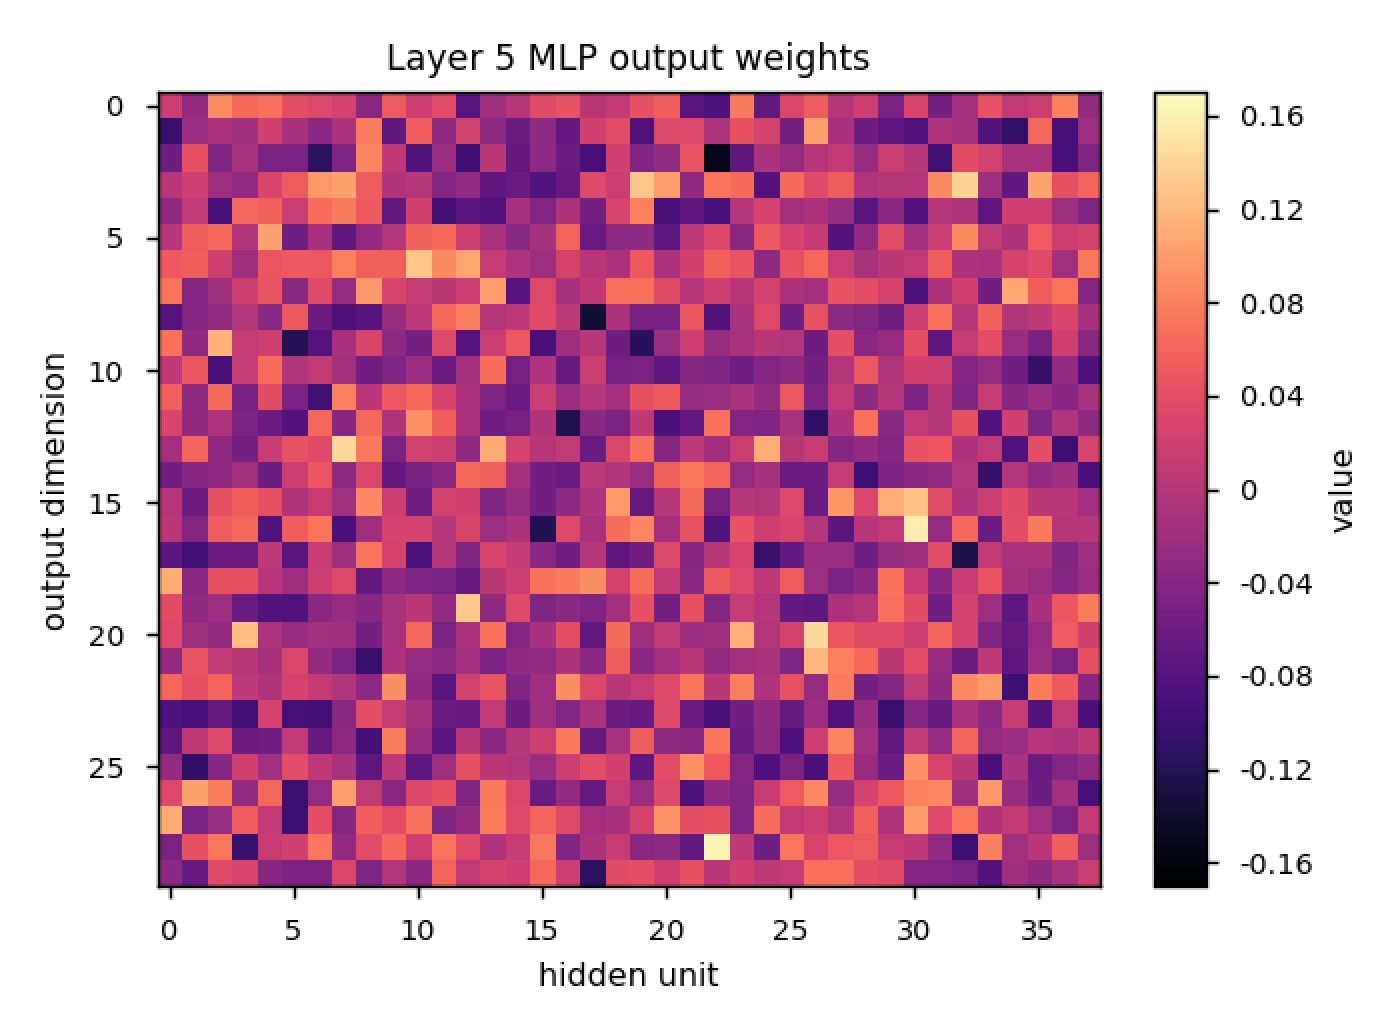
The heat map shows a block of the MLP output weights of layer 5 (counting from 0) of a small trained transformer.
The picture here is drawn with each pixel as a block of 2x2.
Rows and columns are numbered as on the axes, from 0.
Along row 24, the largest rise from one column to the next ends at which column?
9
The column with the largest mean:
30
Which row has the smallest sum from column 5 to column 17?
2
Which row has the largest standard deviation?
3
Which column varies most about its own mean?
22
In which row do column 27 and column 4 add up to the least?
16
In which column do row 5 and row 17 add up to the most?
4
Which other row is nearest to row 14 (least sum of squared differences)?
25
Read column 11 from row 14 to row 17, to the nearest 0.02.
-0.04 0.02 0 0
